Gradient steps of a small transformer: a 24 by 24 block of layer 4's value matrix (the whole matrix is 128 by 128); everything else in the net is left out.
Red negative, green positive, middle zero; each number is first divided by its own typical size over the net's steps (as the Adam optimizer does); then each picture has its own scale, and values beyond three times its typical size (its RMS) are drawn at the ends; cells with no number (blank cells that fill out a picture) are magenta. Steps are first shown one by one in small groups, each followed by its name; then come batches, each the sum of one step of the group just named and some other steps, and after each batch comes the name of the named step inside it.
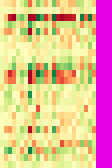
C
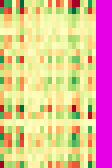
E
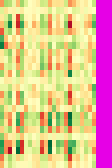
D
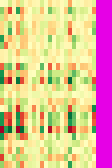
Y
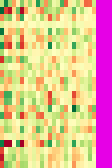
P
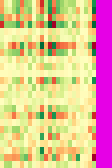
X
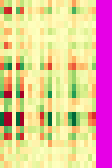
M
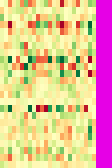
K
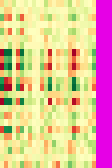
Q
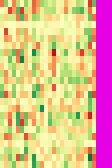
M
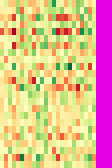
C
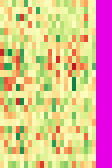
Q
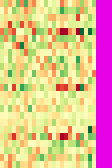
K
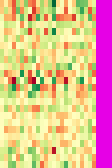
C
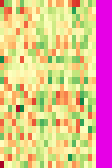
E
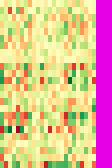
Y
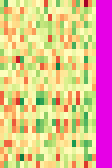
P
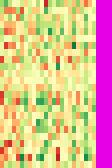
P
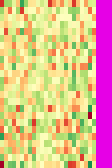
E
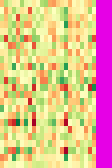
D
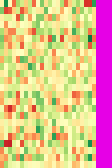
P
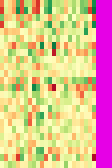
X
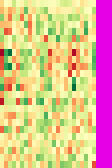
Q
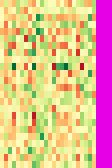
C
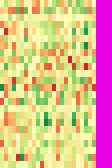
M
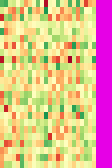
P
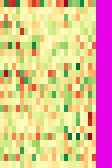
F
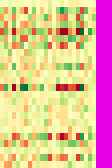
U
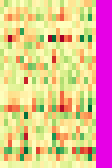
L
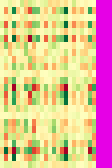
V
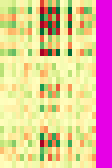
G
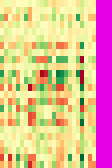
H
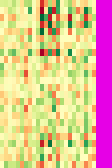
G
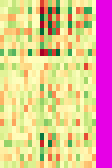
G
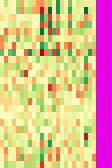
G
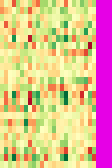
V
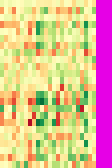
H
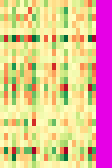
V
